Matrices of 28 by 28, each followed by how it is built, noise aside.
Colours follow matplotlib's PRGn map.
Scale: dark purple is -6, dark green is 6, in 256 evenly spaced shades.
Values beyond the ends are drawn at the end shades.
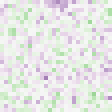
smooth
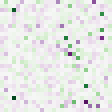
sparse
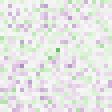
blocks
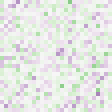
Hankel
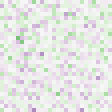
repeating columns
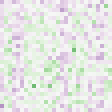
blocks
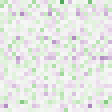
repeating columns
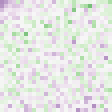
smooth
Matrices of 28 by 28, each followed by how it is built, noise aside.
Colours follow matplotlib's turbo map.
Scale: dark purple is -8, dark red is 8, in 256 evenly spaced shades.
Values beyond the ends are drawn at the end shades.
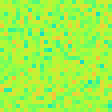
noise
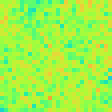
smooth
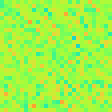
Toeplitz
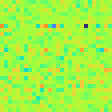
uneven rows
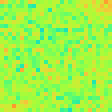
smooth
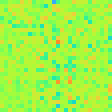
uneven columns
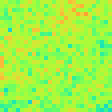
smooth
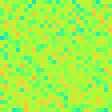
Toeplitz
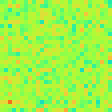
low rank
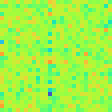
uneven columns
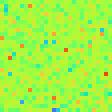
sparse
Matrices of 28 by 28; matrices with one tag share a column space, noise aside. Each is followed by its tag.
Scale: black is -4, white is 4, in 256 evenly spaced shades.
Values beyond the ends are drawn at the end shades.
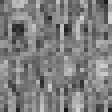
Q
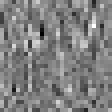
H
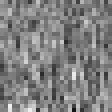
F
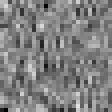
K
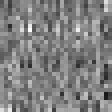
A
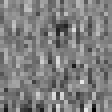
A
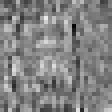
Q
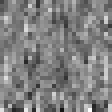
A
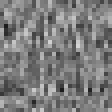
H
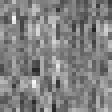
Q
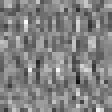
K
